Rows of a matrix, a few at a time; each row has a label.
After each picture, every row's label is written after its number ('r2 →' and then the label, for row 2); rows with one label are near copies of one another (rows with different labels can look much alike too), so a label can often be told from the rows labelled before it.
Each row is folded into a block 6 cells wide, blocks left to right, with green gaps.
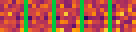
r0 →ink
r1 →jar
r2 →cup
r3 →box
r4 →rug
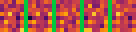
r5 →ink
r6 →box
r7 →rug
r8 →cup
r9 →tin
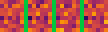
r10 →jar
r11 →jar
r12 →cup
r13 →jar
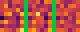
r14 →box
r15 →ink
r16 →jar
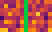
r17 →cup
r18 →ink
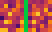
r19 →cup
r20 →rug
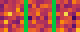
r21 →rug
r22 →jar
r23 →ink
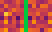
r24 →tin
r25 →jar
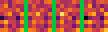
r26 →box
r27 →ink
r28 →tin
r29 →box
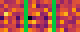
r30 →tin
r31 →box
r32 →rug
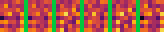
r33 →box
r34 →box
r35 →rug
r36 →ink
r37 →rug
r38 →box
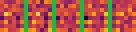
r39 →tin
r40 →ink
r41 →jar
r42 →box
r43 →rug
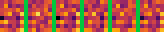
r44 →box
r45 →rug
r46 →box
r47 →ink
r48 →cup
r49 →box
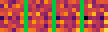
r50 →jar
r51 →ink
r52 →box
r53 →box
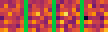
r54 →cup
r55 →rug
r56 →rug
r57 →box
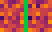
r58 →jar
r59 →jar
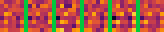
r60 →tin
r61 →jar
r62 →cup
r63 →ink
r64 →box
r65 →box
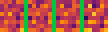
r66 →ink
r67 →jar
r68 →cup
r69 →cup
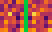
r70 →ink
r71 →tin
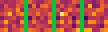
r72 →rug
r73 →jar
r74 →tin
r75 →cup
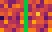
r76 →jar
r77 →ink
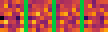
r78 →box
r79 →rug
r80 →rug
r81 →box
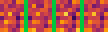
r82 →ink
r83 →cup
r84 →ink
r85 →ink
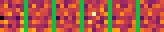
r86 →box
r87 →cup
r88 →jar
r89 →rug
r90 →cup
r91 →jar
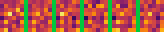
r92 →rug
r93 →rug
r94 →tin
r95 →jar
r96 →cup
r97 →ink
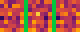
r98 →jar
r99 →ink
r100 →box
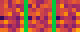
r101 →box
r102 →jar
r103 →box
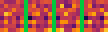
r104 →tin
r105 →box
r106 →cup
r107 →box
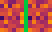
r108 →jar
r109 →jar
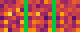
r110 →rug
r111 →ink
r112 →tin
